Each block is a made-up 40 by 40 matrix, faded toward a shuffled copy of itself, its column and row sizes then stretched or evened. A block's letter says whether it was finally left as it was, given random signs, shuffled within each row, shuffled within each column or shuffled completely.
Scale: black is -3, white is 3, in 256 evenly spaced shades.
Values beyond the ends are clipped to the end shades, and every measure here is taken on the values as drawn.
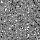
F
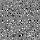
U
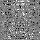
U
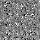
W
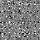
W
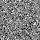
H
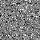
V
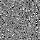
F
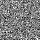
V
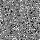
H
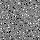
H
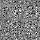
W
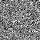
V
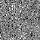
F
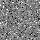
H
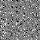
U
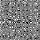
U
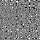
W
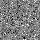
H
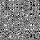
U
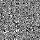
W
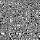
W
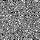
V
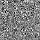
W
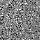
F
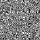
W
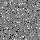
H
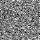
F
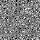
W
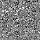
W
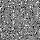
F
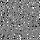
U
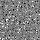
V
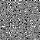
U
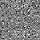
U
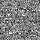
V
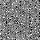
F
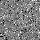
H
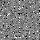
F
